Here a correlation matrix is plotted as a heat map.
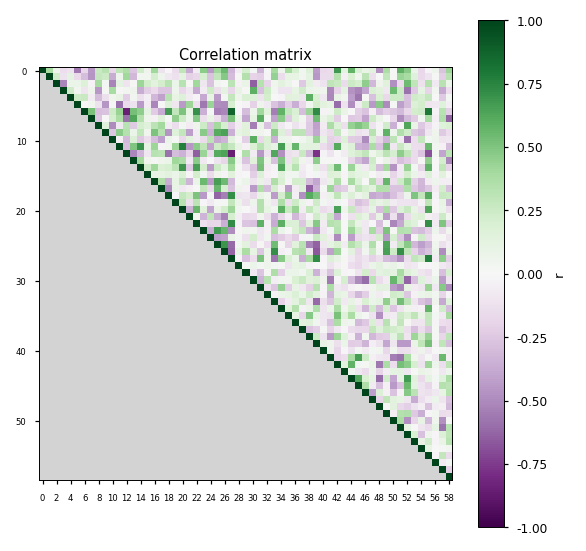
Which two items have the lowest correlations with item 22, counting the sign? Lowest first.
12, 50
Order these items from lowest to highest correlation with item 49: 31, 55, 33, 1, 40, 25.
40, 55, 31, 1, 33, 25
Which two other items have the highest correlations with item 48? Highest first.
5, 17
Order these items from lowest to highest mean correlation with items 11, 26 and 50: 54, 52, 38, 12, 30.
54, 52, 38, 12, 30
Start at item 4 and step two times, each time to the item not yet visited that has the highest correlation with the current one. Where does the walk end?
18
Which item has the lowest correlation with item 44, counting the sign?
48
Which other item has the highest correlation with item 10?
30
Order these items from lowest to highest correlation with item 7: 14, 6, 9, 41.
9, 41, 14, 6
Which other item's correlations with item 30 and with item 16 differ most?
52
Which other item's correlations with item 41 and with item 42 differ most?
51
